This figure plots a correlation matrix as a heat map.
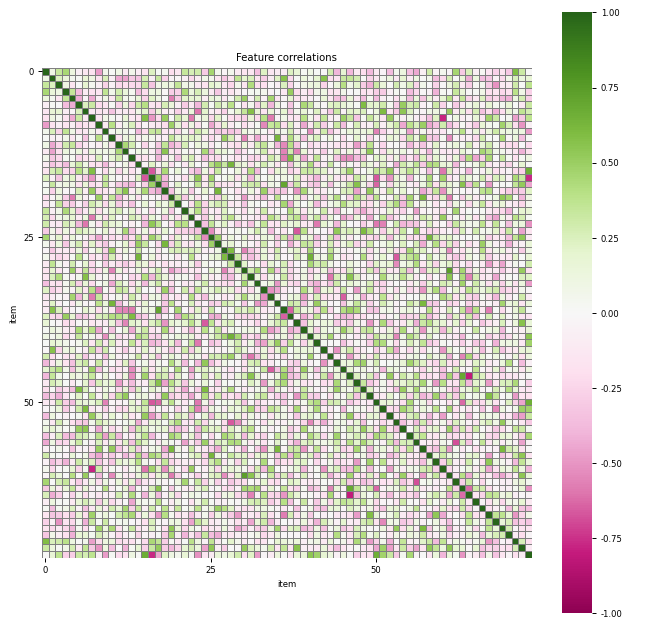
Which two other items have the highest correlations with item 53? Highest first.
69, 20
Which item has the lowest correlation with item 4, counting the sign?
19
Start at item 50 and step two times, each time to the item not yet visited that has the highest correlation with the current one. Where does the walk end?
15
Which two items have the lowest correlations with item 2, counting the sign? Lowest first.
68, 49
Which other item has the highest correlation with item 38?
72
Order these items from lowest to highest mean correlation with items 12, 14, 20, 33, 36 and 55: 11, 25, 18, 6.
11, 6, 25, 18
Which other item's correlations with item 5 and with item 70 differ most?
26
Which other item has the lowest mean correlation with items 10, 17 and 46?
64
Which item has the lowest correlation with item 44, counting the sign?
42
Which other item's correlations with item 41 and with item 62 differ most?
23
